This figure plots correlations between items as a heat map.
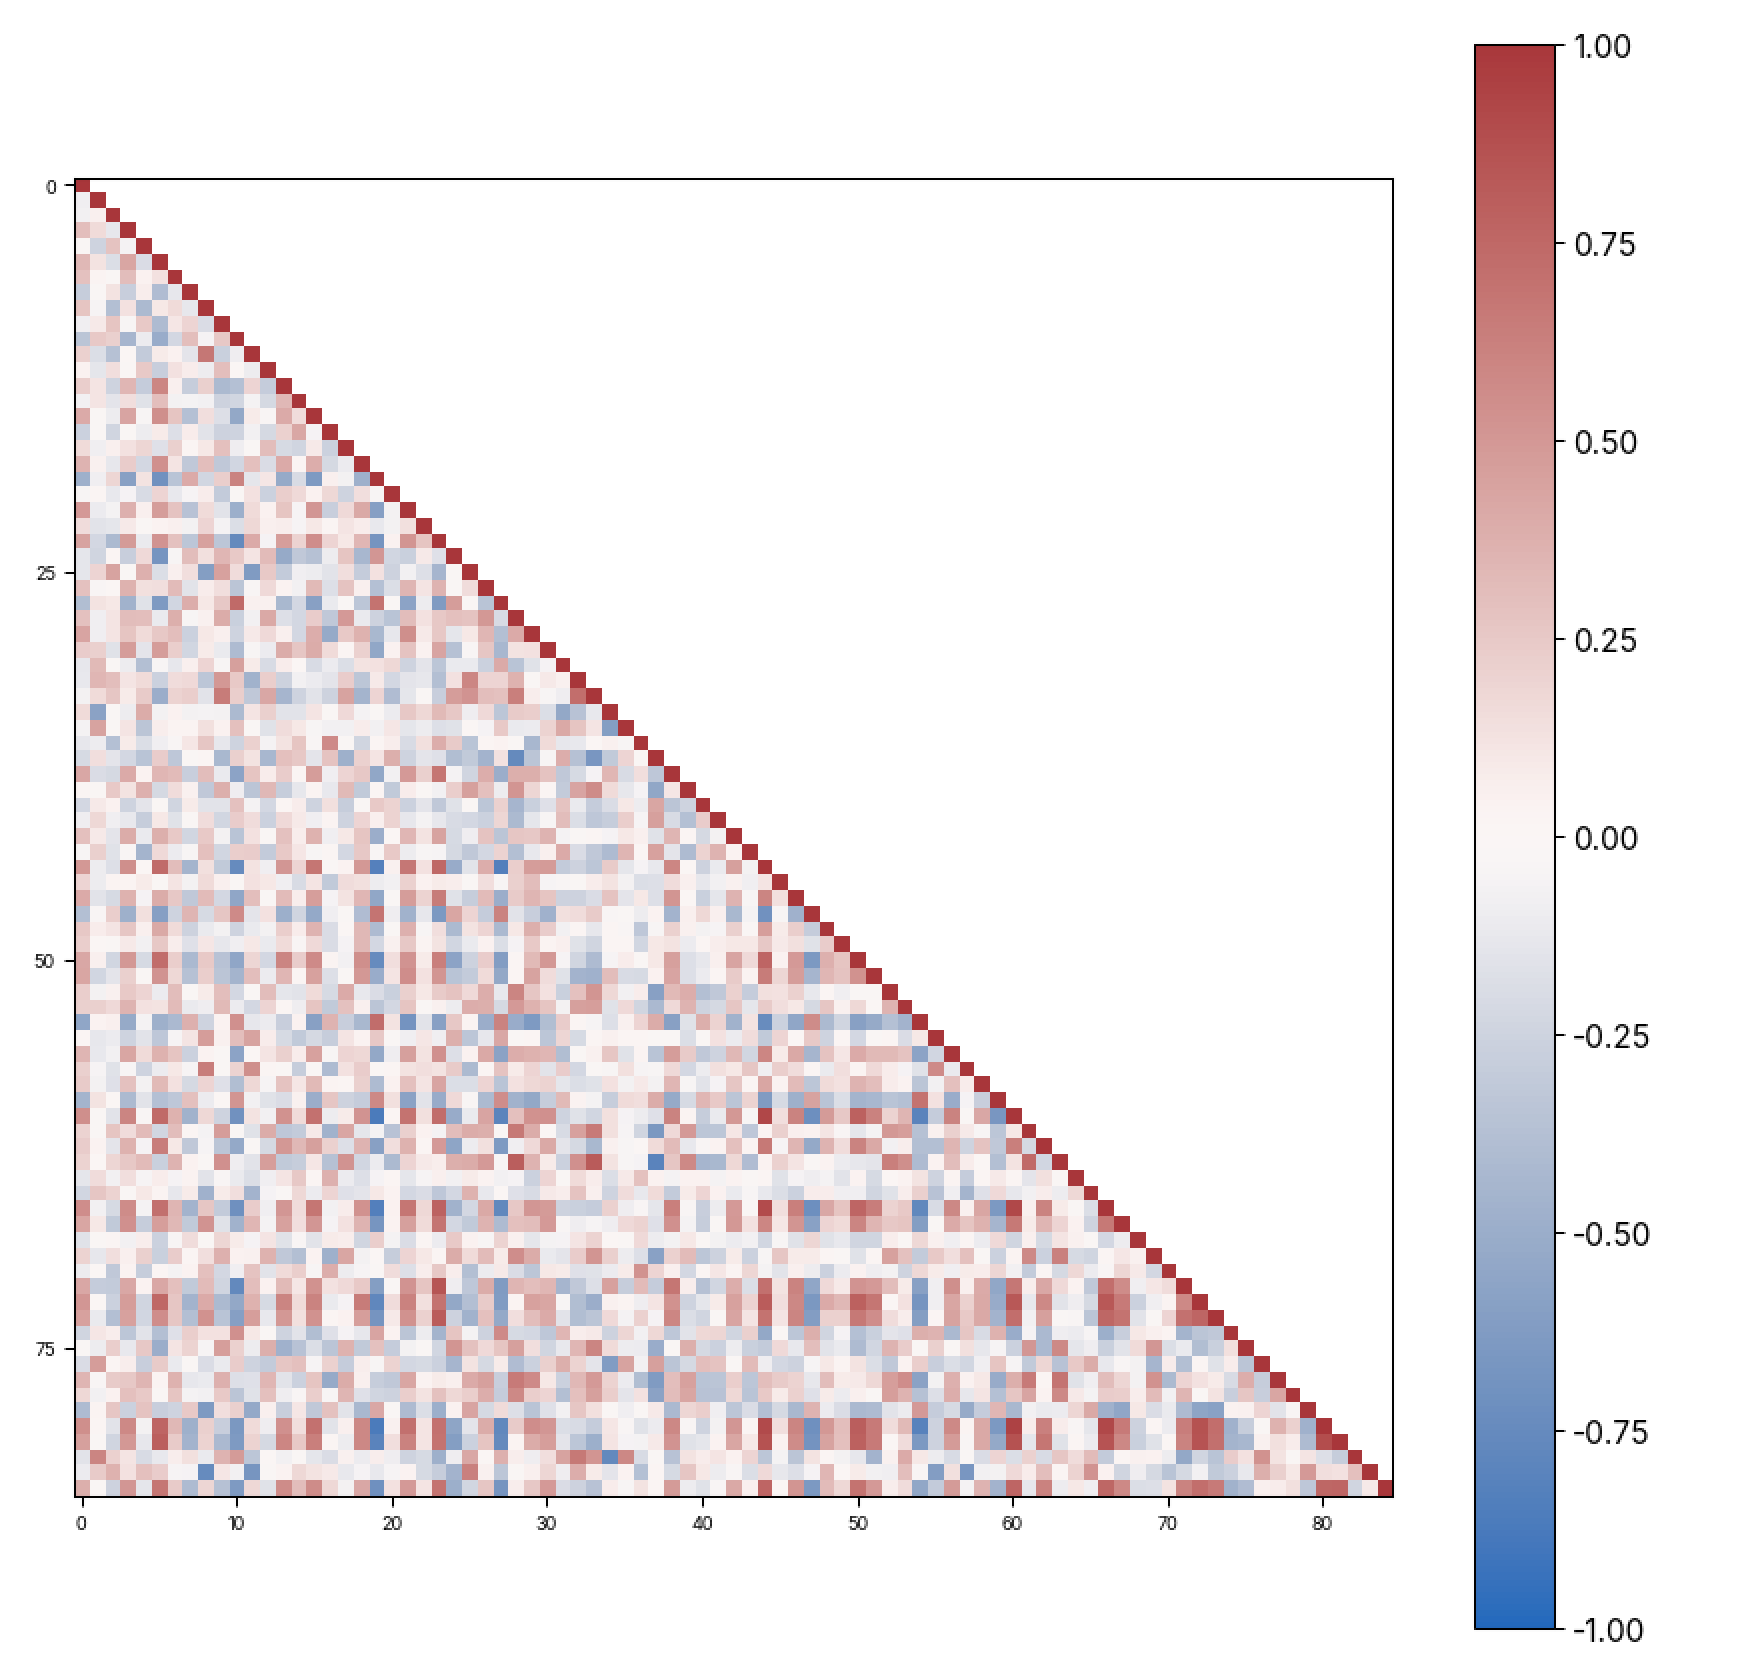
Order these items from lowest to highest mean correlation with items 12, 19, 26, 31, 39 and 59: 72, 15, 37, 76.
72, 15, 37, 76
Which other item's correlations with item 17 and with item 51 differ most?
33
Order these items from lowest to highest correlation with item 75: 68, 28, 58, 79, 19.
58, 79, 68, 19, 28
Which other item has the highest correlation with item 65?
83
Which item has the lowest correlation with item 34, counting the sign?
82
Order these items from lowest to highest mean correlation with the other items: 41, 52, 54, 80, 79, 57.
54, 79, 41, 57, 52, 80
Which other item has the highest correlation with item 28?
63
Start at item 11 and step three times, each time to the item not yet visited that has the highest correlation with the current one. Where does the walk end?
55
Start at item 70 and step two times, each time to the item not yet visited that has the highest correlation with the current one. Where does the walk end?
16
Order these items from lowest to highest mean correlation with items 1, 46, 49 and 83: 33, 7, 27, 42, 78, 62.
27, 7, 33, 78, 42, 62
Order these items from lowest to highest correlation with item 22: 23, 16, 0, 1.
1, 16, 0, 23
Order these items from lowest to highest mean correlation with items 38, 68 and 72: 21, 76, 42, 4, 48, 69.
76, 4, 69, 48, 42, 21
